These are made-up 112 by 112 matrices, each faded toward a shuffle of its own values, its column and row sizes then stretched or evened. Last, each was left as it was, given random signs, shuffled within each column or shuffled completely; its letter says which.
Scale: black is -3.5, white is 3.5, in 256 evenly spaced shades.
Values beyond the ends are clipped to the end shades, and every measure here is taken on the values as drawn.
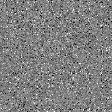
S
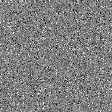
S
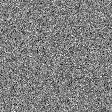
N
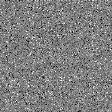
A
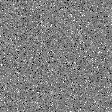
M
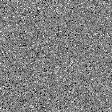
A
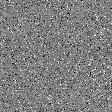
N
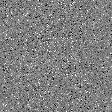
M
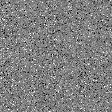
M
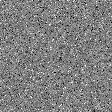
N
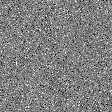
N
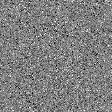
M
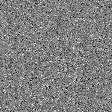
N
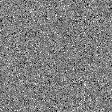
A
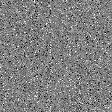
M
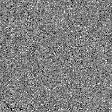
S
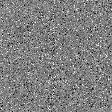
M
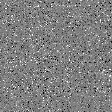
A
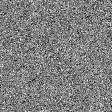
N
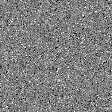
M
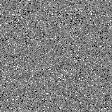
A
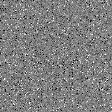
A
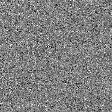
A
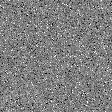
N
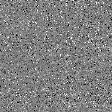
A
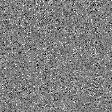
A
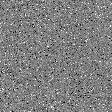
N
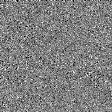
A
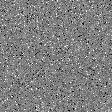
N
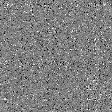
A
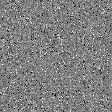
M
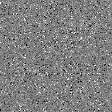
A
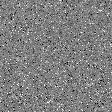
N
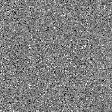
S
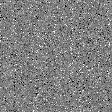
M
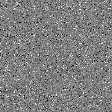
A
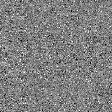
S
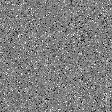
M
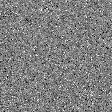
N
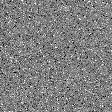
N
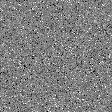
N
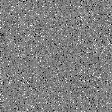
A
